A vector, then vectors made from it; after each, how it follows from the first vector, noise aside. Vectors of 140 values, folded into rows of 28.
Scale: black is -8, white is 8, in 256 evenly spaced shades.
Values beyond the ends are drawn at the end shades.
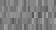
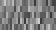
wrapped around, negated, scaled up.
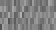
reversed.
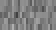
reversed.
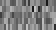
wrapped around, scaled up.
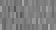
wrapped around, negated, partly zeroed.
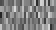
wrapped around, negated, scaled up.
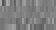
wrapped around, negated, partly zeroed.
